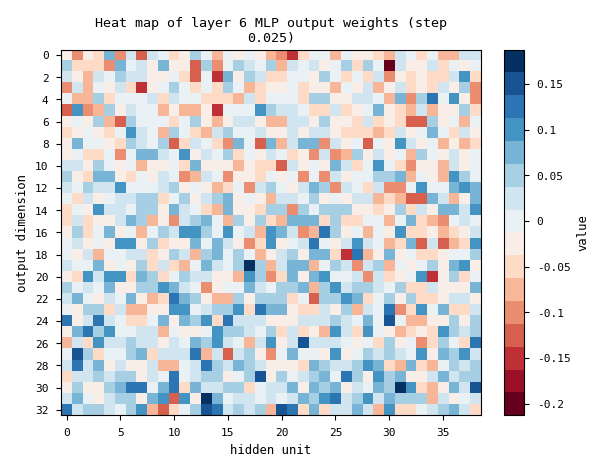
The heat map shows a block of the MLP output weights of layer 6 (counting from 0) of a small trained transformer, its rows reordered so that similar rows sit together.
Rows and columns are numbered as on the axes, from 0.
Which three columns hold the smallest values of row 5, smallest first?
14, 0, 2
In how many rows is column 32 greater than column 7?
9
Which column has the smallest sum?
32
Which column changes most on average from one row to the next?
33
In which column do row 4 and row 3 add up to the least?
38
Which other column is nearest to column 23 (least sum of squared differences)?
5
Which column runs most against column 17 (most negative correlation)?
19
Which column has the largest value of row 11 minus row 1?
30
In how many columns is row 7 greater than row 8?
15
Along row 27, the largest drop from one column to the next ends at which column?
13
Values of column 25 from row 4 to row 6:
-0.025 0.025 -0.025
